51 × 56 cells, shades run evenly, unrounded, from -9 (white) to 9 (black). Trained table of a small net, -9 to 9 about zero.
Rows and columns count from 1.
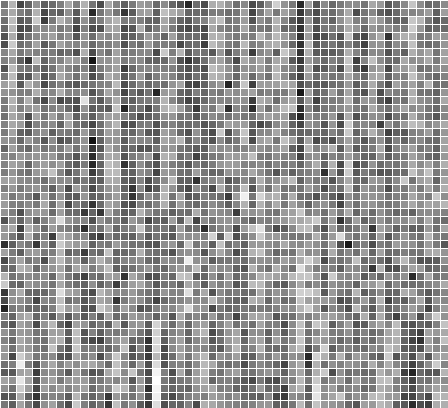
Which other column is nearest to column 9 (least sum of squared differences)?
51
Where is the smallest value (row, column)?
48, 20
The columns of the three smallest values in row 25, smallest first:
31, 33, 55
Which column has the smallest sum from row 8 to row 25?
44
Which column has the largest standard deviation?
38
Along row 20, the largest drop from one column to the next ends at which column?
21
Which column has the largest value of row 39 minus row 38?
27
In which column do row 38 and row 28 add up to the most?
43
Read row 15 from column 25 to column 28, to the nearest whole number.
3 1 -1 0
